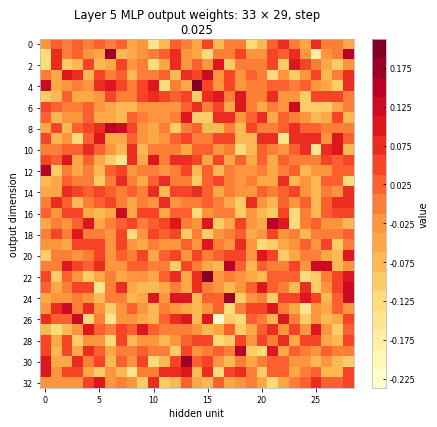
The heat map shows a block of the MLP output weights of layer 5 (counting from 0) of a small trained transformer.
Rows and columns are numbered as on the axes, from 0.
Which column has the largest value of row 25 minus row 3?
21
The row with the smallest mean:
26
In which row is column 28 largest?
1
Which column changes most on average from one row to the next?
15
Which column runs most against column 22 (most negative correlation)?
16
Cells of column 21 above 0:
16
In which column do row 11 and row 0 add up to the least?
19
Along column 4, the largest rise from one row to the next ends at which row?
27
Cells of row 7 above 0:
10
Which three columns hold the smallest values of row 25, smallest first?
24, 17, 6
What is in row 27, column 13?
0
